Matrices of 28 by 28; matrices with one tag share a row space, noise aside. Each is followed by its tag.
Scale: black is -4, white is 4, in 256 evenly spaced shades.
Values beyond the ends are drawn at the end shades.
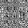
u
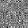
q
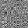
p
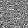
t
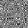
t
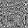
t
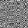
t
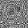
t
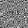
t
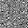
u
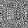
t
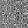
p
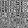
p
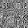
t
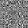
q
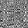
t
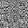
u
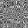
t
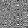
p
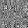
p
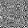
t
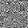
u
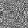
t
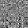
q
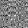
q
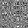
p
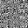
u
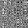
p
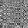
t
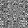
u
